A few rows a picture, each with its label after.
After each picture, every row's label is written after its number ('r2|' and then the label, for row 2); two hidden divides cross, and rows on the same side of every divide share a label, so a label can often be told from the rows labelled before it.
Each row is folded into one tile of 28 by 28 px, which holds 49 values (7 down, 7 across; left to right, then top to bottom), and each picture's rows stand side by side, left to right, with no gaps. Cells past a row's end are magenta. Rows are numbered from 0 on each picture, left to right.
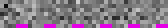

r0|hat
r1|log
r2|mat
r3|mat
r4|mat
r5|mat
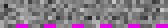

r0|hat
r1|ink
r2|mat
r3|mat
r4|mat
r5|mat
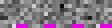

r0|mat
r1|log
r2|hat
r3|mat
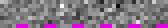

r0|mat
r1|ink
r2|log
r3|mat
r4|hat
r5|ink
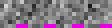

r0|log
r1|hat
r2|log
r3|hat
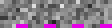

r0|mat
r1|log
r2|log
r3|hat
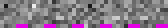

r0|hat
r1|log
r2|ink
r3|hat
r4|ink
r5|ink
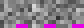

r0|log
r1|log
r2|mat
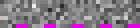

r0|ink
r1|log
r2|hat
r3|ink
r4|ink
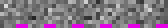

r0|log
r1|mat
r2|ink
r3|mat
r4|log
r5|log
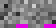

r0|hat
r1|log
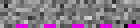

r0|hat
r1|mat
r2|hat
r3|ink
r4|ink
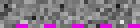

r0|hat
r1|mat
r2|hat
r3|ink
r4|hat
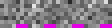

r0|mat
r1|log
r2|mat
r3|log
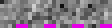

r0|ink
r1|log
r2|hat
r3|hat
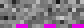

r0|mat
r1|log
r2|ink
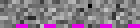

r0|ink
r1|mat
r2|ink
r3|hat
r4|hat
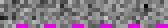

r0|mat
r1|mat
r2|hat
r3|hat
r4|log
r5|hat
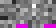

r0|mat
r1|log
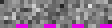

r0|ink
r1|log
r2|hat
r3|log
